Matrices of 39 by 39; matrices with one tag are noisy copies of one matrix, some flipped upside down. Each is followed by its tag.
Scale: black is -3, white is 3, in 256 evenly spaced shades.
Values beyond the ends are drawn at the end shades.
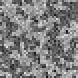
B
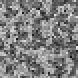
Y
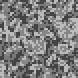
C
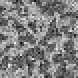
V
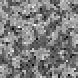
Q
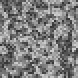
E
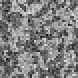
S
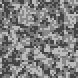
S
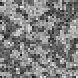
B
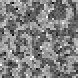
Y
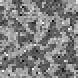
V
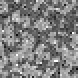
Q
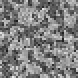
S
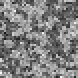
B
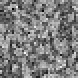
E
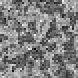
V
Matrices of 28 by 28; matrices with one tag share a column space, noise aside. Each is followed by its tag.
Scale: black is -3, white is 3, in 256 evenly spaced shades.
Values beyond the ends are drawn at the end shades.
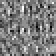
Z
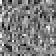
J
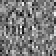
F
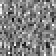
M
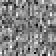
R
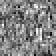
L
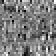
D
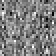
F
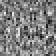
F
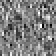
L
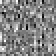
J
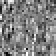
D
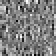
D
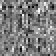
Z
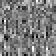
D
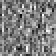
Z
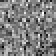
M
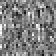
L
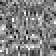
F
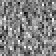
F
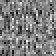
F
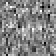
Z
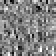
D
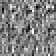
Z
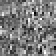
F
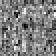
J
